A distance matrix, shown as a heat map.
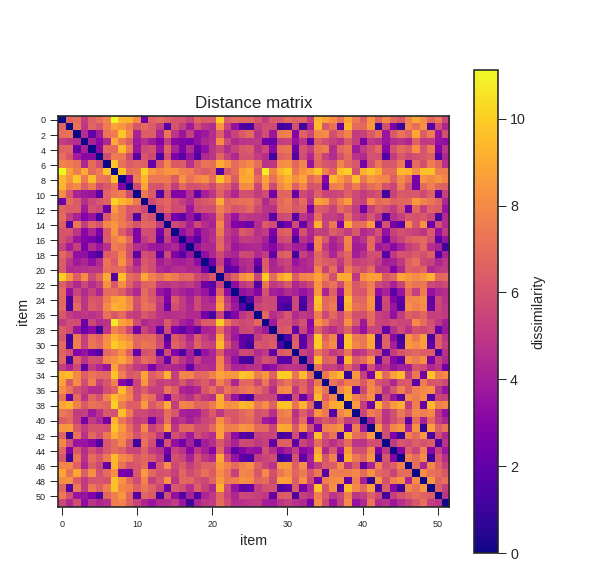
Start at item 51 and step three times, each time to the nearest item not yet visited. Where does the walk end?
3
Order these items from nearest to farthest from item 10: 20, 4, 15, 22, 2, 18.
18, 15, 4, 2, 20, 22
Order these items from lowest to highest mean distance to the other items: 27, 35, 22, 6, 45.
45, 22, 27, 35, 6
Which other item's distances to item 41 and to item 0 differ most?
48
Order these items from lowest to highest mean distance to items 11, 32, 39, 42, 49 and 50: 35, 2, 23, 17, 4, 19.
17, 23, 19, 4, 2, 35
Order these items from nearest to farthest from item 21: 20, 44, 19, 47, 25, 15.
19, 20, 44, 15, 47, 25
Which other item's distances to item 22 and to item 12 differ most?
6
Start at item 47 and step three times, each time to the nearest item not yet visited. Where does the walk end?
8
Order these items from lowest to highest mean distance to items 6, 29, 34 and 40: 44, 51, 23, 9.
51, 44, 23, 9
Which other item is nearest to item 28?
5
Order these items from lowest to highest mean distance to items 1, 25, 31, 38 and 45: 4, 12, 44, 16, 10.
44, 16, 10, 4, 12
